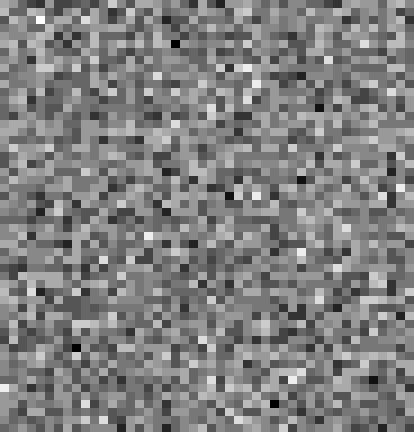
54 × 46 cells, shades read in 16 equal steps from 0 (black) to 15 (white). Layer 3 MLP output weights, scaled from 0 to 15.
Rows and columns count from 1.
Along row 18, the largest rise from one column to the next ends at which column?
17
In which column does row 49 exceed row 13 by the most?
1
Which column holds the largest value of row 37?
4
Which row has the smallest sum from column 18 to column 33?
5
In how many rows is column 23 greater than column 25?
26
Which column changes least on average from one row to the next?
30
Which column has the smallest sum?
8
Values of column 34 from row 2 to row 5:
6 9 9 7
